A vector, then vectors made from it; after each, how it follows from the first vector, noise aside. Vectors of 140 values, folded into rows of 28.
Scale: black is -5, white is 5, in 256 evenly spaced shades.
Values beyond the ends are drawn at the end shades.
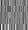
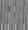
shrunk.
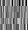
reversed, negated, scaled up.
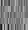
sign-scrambled.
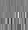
wrapped around, partly zeroed.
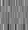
negated, partly zeroed.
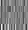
copied.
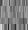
sign-scrambled.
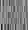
negated.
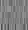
negated, shrunk.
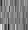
sign-scrambled.
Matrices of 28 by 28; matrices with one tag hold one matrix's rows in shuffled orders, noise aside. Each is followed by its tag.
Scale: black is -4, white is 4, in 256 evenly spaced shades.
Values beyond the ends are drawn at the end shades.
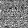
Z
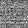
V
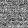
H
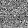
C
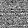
V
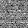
V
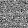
C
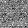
H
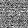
V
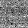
V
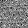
C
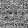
Z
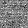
H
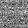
H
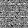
V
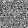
C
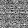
V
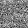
C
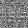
V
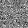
C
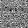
Z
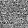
C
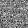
C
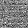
H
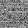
H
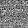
C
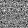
C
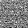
Z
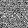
C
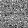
Z
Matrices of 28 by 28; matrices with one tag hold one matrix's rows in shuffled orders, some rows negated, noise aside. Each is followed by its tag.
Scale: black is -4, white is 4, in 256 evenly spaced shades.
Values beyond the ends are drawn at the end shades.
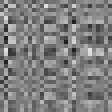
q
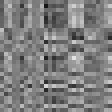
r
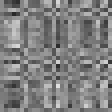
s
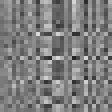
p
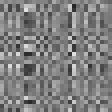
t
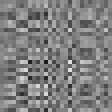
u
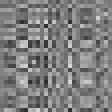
u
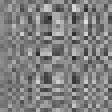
p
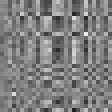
p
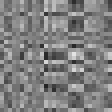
r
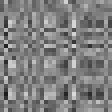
q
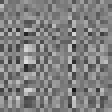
t
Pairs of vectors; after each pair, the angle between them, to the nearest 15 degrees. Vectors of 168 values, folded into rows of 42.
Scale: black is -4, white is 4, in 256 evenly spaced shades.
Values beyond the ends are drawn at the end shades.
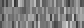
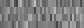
45 degrees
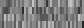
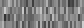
150 degrees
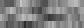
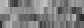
105 degrees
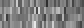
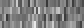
15 degrees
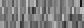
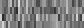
75 degrees
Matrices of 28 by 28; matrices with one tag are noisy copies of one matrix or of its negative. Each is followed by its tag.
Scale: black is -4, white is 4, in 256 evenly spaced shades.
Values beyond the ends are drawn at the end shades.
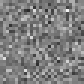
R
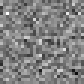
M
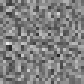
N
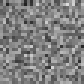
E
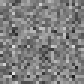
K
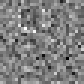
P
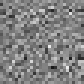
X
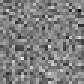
X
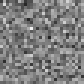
E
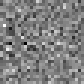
N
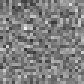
E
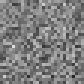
K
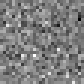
P
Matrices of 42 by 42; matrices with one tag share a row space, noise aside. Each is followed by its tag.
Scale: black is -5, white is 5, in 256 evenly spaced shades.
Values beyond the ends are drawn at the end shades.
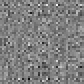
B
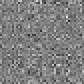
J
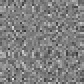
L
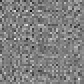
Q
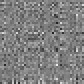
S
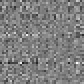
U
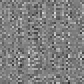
J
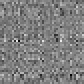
S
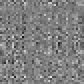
L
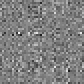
J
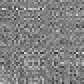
S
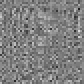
Q
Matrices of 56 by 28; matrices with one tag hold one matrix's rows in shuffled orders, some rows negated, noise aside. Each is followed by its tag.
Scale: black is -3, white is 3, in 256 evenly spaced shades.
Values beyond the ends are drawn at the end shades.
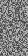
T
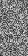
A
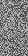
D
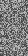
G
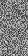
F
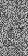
D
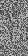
G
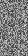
D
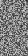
T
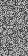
A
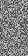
D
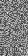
G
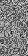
G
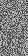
F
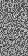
D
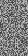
D
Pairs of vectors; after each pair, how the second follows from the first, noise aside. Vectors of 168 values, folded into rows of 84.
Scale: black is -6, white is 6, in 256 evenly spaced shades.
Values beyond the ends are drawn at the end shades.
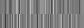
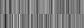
copied.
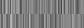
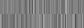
wrapped around, shrunk.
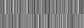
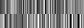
reversed, negated, scaled up.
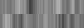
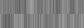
negated, shrunk.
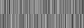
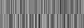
shuffled.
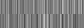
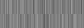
negated, shrunk.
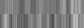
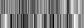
scaled up.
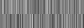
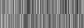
shuffled.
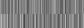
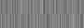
wrapped around, shrunk.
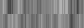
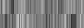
reversed.
